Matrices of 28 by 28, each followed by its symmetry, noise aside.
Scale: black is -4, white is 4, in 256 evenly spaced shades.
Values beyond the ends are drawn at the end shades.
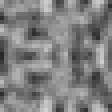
mirrored top to bottom.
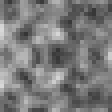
mirrored top to bottom.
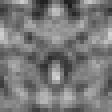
mirrored left to right.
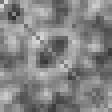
symmetric.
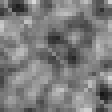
symmetric across the other diagonal.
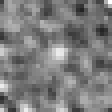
symmetric across the other diagonal.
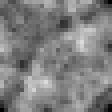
symmetric.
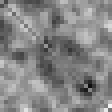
symmetric.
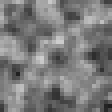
symmetric.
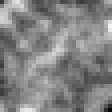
symmetric.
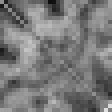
symmetric.
